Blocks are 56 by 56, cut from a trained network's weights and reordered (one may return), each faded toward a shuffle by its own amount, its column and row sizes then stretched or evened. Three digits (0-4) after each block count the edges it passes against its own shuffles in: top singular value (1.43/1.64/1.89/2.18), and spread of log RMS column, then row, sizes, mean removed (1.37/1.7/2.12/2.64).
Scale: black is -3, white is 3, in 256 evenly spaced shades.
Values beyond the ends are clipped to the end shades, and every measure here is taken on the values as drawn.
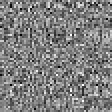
4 1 2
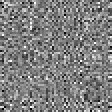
4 3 2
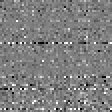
1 1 4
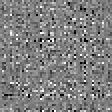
0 4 4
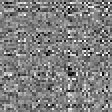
4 3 4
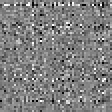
3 3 4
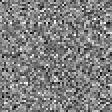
3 0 1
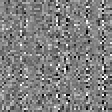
3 4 1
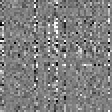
3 4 2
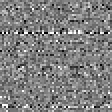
3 0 4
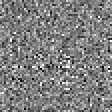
2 1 2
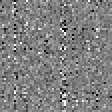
1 3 1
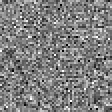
2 0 0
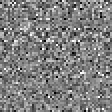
3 0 3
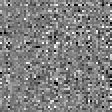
0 4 3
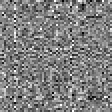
2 1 1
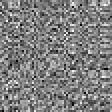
4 2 0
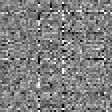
3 3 2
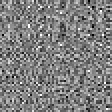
4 1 2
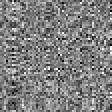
4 3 0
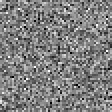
0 0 0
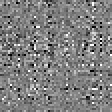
2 3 4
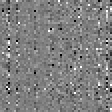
0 4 1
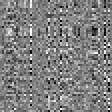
4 4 0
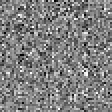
2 2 1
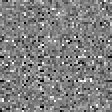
2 1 3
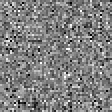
2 2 1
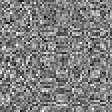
4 0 0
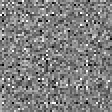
1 2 2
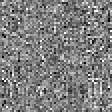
2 3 0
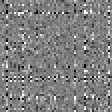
4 4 3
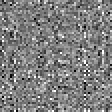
3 2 1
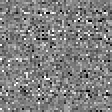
1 1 3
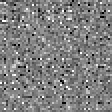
1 2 3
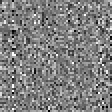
2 3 0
